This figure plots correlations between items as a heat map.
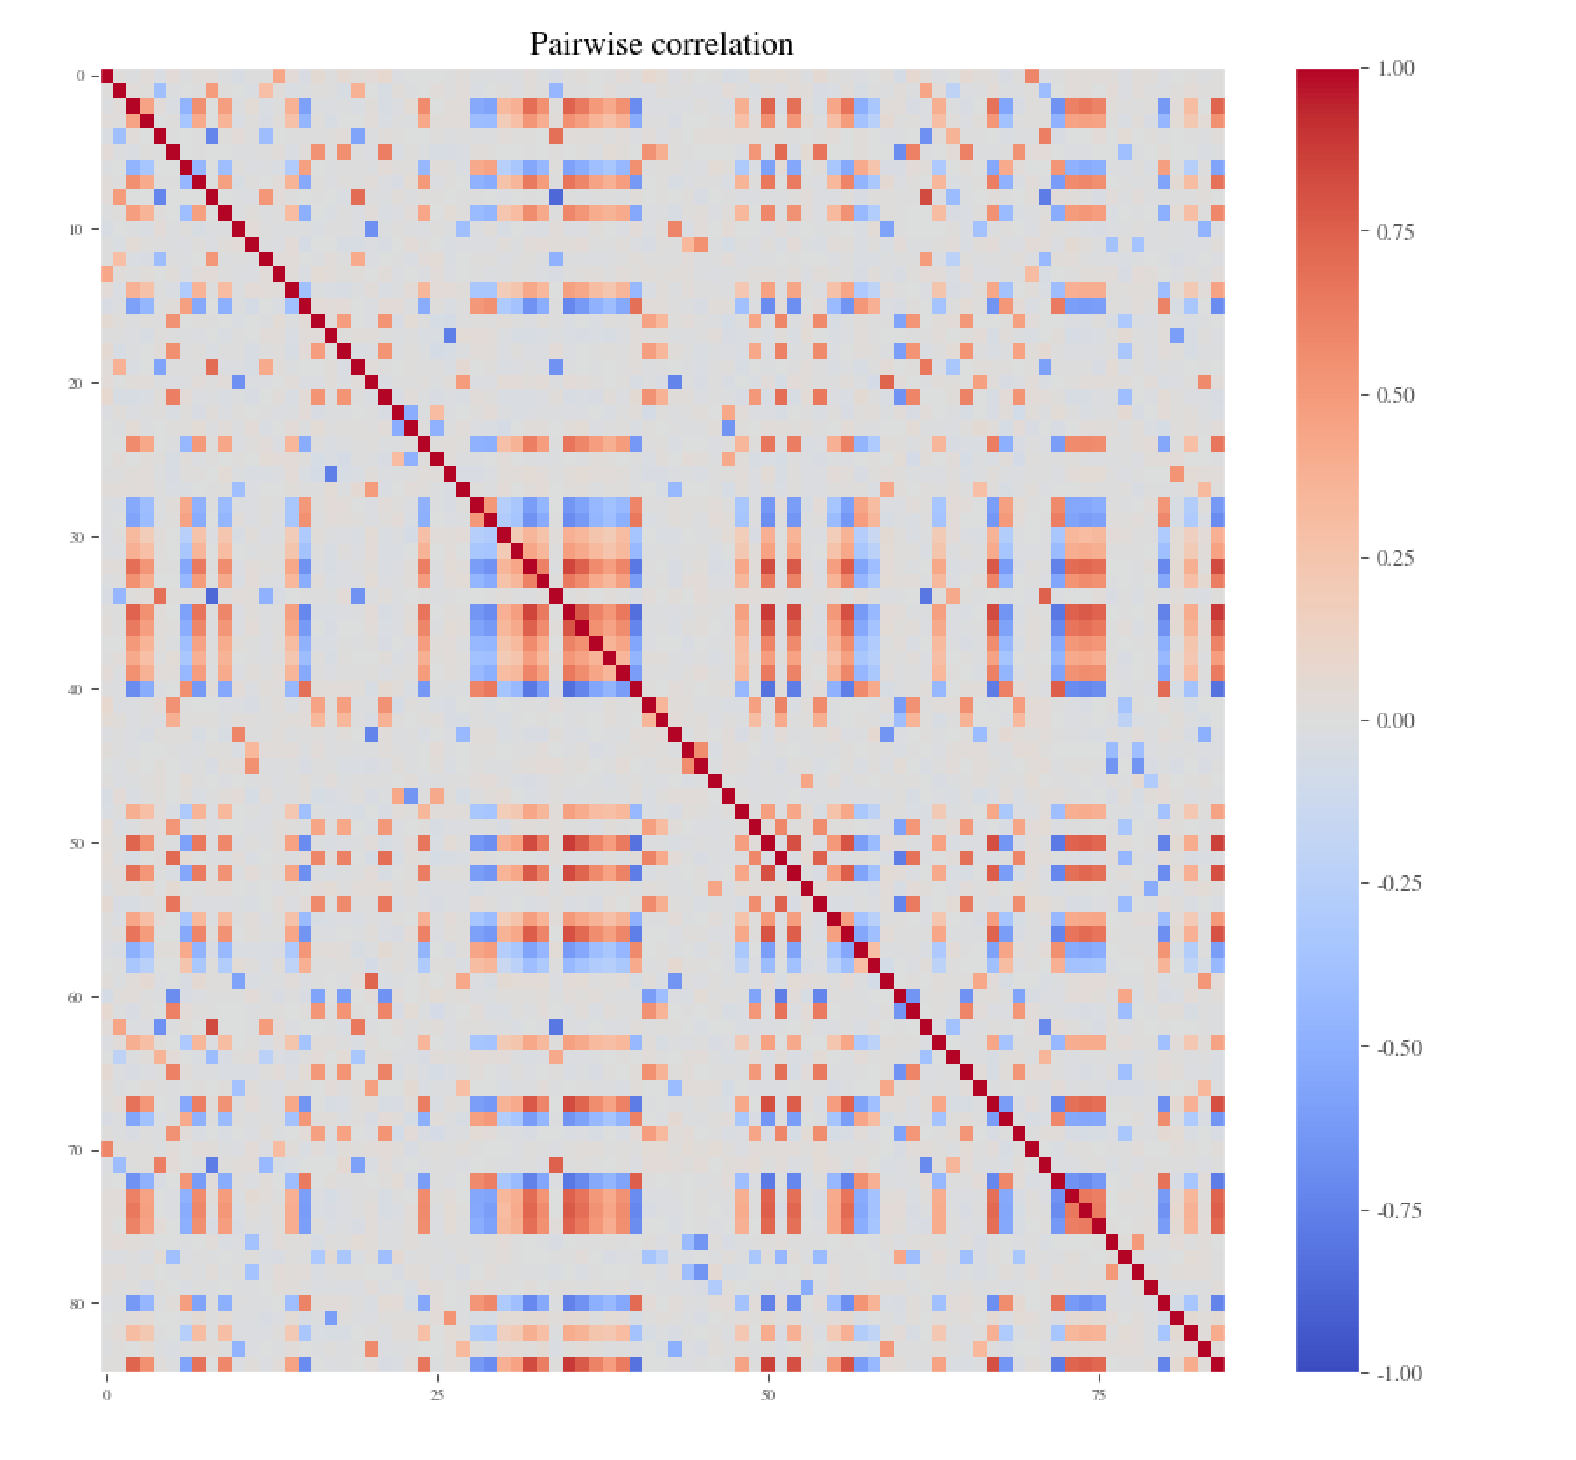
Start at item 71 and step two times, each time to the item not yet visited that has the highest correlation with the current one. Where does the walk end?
4
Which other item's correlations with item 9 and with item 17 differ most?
26
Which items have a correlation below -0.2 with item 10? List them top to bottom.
20, 27, 59, 66, 83
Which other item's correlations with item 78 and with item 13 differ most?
45
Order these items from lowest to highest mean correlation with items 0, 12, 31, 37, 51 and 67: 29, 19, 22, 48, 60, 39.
29, 60, 22, 19, 48, 39
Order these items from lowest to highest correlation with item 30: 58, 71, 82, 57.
57, 58, 71, 82
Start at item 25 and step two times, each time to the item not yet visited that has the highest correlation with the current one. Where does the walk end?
22
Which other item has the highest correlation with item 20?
59
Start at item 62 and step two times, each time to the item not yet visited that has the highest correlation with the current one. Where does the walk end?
19
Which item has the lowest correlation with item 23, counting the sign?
47
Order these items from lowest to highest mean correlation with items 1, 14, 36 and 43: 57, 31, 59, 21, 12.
57, 59, 21, 12, 31
